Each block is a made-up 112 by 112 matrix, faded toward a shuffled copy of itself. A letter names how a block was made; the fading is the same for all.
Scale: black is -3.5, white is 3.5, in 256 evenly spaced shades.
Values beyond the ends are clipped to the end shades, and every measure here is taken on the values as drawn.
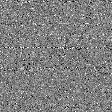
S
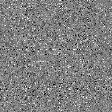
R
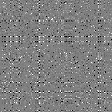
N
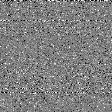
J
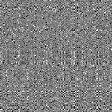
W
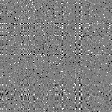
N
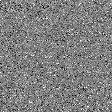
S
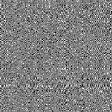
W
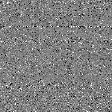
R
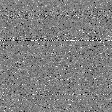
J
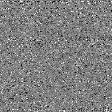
R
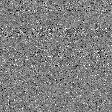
S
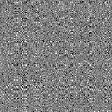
W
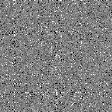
R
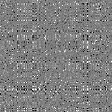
N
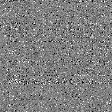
R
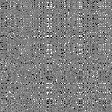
N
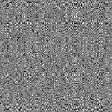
W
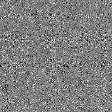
R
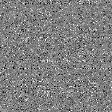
R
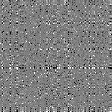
N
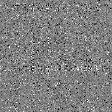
R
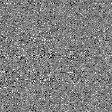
R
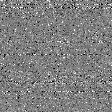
J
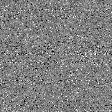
S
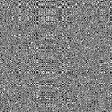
W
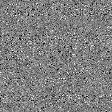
S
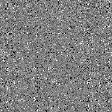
R
